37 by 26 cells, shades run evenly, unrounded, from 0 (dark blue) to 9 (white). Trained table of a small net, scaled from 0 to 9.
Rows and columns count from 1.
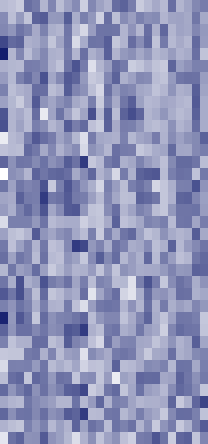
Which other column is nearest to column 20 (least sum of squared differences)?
7
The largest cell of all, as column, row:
1, 15
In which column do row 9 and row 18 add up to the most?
13
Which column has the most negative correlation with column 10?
21
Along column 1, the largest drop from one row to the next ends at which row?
16
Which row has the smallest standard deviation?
23
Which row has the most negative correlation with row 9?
25
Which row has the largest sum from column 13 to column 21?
6
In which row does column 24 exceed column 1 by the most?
5
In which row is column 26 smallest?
34
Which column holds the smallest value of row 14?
11
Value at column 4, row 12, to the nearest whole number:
4
